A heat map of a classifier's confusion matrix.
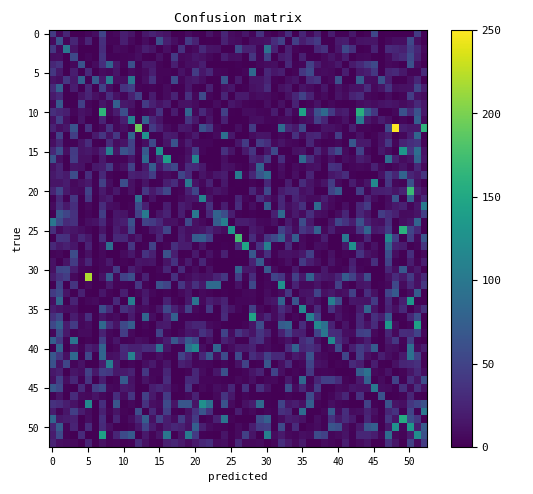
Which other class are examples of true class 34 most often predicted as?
50
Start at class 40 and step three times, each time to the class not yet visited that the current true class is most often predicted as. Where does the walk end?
48
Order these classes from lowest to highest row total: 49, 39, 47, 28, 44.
28, 44, 39, 49, 47
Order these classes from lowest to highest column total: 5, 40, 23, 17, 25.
25, 23, 17, 40, 5
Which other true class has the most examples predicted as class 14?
17
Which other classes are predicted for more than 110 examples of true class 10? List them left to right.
7, 35, 43
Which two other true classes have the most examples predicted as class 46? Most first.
6, 23
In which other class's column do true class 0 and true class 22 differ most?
52
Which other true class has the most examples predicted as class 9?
47
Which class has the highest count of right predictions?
12
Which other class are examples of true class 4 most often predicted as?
8
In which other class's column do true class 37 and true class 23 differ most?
51
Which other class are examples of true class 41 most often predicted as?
11
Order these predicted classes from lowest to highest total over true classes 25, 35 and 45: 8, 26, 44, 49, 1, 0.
26, 8, 1, 0, 44, 49
